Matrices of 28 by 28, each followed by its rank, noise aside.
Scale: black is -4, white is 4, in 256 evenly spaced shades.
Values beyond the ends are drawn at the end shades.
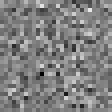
four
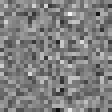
five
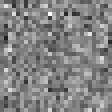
five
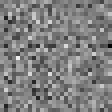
six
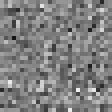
eight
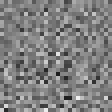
four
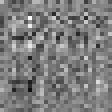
four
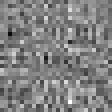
five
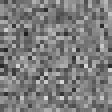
eight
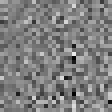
six
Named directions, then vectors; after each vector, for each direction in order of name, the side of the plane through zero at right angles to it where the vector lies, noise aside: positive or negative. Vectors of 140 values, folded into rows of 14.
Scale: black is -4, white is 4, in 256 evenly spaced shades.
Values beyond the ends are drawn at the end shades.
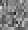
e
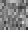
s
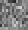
negative, negative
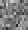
negative, positive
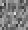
negative, positive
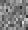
positive, positive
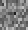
positive, negative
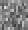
positive, positive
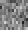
negative, negative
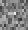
negative, positive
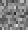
positive, negative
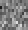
negative, negative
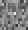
negative, positive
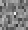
negative, positive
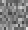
positive, negative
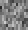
negative, negative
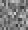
negative, positive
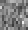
positive, positive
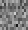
negative, positive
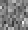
positive, positive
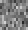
negative, negative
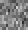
negative, negative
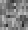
negative, negative
